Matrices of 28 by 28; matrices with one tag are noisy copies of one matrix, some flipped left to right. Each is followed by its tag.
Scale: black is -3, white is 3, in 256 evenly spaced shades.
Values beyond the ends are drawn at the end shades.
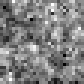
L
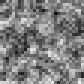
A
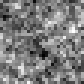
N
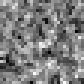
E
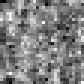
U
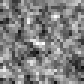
E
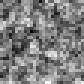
A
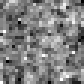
U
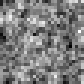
U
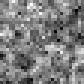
L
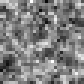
E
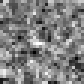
E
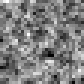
E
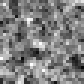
E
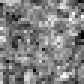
U
